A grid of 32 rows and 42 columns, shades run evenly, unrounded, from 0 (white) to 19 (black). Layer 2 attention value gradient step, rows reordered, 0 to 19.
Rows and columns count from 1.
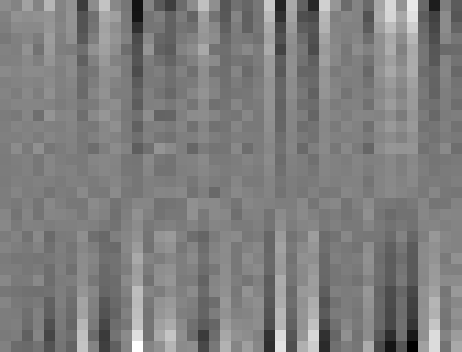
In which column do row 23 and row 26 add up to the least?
26
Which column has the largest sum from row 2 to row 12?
13
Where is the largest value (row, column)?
32, 38
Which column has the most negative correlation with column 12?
33
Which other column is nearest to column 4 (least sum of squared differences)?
2
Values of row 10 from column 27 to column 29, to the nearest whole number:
9 11 11
